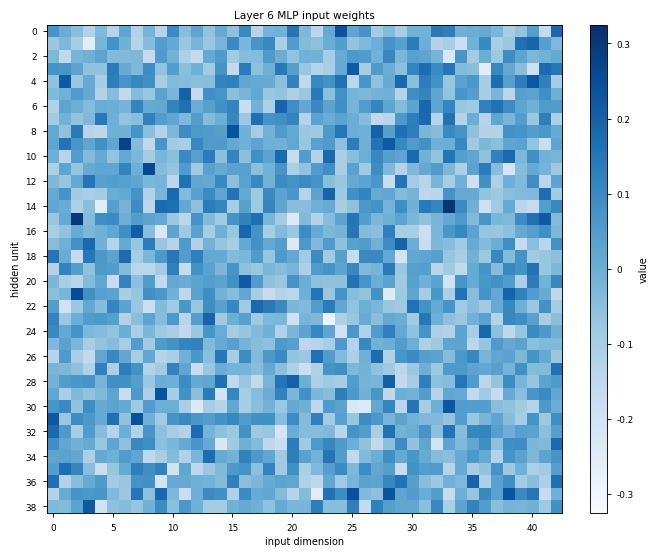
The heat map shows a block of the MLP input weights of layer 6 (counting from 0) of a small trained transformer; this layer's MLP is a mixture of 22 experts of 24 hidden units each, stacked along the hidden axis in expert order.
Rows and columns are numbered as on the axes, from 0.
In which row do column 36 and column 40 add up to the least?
3
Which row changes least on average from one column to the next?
25
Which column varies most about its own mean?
33
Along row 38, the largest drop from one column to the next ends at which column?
4
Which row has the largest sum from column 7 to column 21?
31
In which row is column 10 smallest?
35
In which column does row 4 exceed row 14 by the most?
40
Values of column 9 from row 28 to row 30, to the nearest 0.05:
0 0.25 0
